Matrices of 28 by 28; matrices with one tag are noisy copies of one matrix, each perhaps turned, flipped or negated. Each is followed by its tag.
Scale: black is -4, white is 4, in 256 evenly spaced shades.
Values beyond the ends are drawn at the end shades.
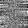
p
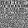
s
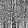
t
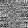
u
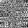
u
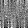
p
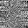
u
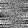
p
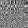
s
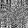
u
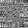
u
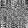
u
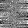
p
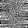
p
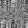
u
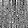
t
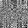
u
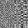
s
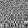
s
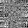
u
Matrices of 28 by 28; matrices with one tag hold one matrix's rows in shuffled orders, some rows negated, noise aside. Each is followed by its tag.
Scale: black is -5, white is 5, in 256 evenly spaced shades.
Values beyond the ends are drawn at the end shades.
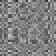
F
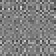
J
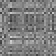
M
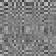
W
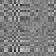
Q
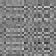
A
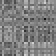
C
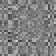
F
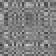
W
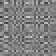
W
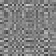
W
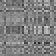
A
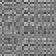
C
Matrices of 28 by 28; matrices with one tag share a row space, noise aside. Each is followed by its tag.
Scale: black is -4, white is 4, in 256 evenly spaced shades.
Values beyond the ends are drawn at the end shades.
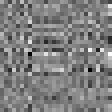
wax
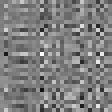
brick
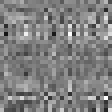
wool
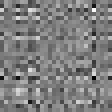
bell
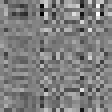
brick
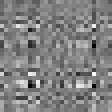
bell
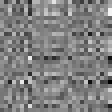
wax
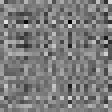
wool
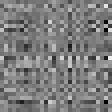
wool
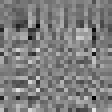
bell
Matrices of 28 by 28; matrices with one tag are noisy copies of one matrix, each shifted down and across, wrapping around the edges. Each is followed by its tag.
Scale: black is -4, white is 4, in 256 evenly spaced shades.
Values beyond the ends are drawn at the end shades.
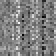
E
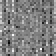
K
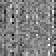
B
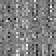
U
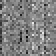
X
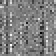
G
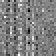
K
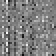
B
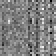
K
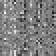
U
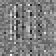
B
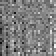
B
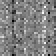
E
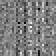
K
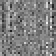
B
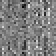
G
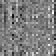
B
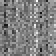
E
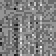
G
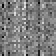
X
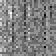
X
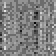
G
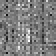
X
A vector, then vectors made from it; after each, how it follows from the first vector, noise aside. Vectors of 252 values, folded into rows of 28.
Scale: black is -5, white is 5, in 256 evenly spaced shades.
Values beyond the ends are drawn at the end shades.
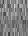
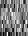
wrapped around, negated, scaled up.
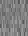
reversed, shrunk.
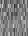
negated.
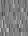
reversed, partly zeroed.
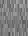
shrunk.
